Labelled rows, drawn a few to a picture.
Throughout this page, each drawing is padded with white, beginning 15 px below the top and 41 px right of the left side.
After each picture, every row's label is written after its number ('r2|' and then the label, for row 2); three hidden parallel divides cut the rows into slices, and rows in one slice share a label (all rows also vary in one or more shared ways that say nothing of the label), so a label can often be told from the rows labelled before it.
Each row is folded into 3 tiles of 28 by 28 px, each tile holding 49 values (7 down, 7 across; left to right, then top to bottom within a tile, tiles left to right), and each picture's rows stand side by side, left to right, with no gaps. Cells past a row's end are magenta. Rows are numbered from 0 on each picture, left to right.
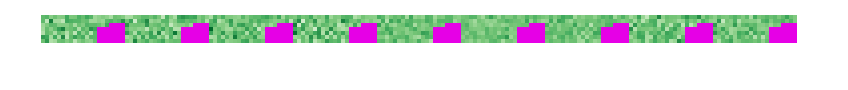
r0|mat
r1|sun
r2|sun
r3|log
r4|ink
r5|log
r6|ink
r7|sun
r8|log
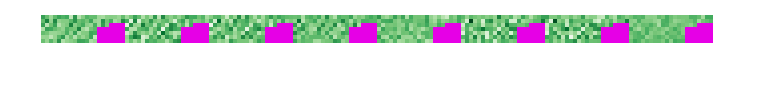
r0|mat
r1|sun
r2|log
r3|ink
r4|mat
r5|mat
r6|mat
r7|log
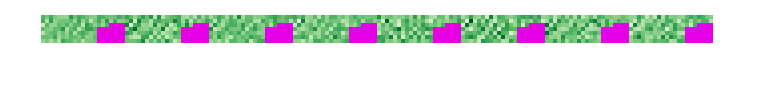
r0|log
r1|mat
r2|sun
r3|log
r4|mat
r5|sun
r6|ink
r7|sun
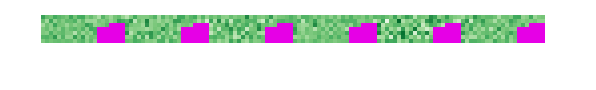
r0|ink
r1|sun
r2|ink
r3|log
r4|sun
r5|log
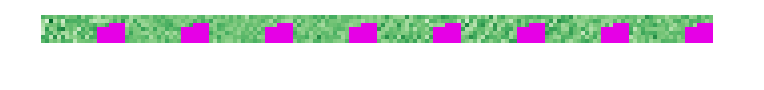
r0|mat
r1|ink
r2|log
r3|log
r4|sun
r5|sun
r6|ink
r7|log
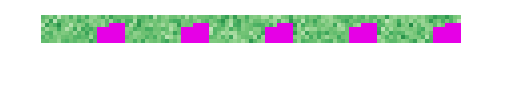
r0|log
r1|ink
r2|mat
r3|log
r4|sun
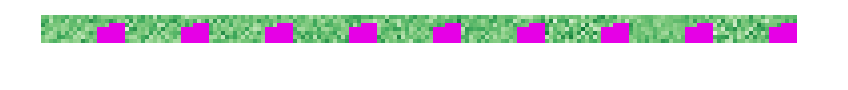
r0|ink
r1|mat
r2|log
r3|sun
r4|mat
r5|mat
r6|sun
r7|log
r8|ink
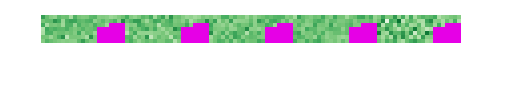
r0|mat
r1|mat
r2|log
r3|log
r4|log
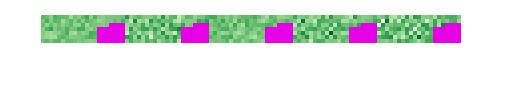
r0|ink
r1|mat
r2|ink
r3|ink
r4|log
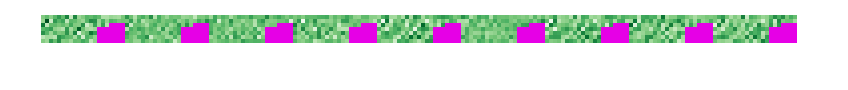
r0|ink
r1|mat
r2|sun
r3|log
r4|sun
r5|mat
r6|sun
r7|mat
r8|sun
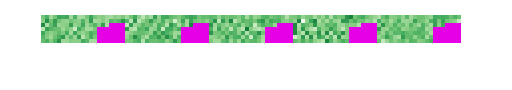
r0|mat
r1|sun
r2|log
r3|sun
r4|sun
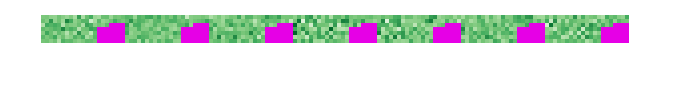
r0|ink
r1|ink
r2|sun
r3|log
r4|sun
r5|sun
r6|log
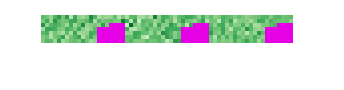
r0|mat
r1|sun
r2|log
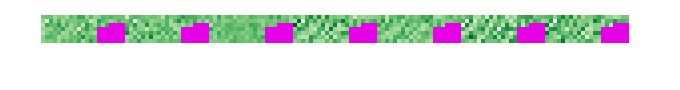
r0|log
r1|sun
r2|log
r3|mat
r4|ink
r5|sun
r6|ink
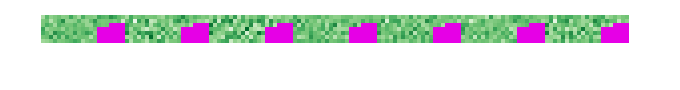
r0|sun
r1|sun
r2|ink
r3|ink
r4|log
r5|sun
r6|log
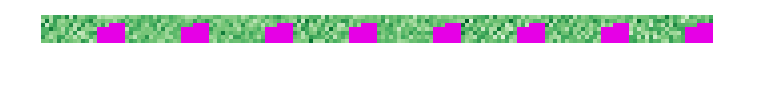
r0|mat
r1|mat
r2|sun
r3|ink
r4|log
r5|ink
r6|ink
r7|mat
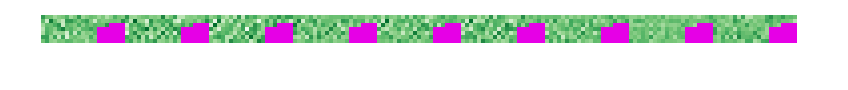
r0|mat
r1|mat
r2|sun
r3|log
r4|log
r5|log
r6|ink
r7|ink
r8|sun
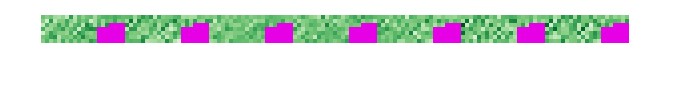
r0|log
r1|mat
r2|log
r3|sun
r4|ink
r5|log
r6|mat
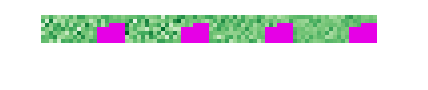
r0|log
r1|sun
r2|mat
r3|log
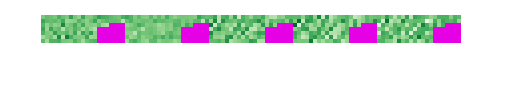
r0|sun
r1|ink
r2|mat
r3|mat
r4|log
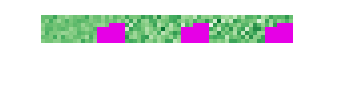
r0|ink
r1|mat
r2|log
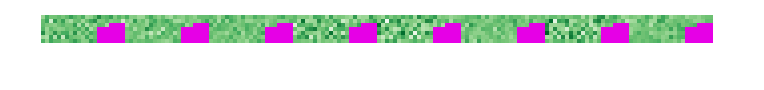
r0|sun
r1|ink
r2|ink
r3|ink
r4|log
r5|ink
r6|sun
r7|ink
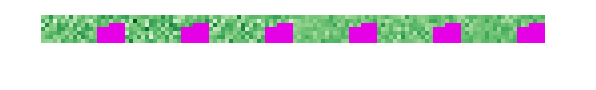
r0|sun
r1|mat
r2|sun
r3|ink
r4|sun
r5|log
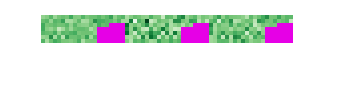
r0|sun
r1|sun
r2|sun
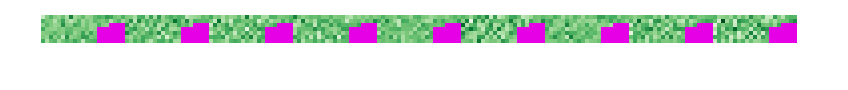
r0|sun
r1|ink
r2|ink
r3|mat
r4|ink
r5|mat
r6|sun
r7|ink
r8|mat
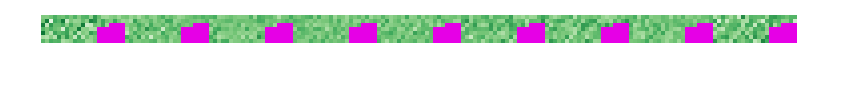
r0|log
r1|ink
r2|ink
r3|ink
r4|log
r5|mat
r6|mat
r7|ink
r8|sun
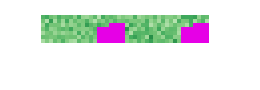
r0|ink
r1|sun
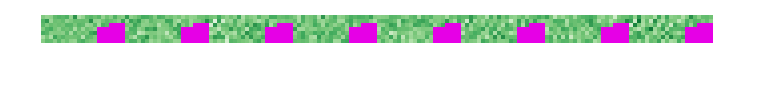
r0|ink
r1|mat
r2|log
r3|sun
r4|mat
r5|log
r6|mat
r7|log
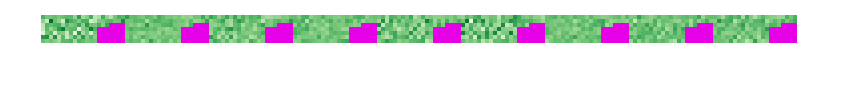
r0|mat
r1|ink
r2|mat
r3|log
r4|ink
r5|log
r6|log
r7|log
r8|mat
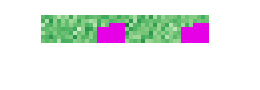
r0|log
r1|ink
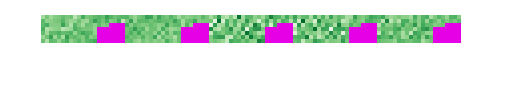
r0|sun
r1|ink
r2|sun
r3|ink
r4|ink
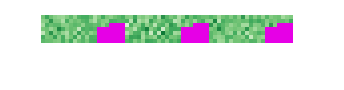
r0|ink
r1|log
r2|ink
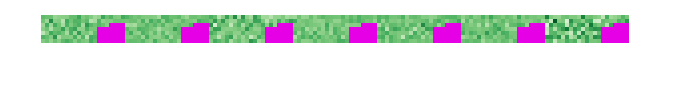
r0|ink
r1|ink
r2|mat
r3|log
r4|ink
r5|log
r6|mat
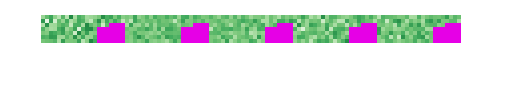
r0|sun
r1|log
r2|mat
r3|sun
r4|sun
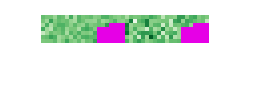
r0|log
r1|sun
